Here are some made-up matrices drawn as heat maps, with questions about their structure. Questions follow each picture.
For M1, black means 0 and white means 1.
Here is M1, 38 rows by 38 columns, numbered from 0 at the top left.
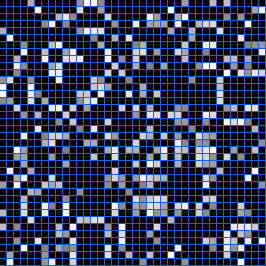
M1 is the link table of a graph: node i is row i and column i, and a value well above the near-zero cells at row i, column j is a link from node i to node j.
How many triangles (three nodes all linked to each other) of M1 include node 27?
3
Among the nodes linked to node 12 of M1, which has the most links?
node 15
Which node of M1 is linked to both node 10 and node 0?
node 32
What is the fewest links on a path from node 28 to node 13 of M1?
2
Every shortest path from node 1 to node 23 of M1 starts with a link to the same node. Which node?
node 36
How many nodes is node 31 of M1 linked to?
6
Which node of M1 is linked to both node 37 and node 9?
node 7
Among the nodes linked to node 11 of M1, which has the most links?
node 8
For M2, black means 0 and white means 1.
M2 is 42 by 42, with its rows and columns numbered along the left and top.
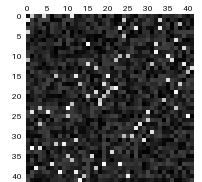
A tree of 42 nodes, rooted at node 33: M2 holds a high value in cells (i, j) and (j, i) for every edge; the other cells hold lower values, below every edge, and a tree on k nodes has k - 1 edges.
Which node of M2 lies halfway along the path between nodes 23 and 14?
25
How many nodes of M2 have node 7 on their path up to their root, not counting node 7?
2
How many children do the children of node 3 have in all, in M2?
3
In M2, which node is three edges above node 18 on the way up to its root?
0
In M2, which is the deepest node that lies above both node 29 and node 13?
19
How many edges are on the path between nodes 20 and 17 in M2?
2
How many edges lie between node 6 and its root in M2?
4
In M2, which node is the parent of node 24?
1
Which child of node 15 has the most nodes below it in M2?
12
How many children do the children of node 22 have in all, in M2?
1
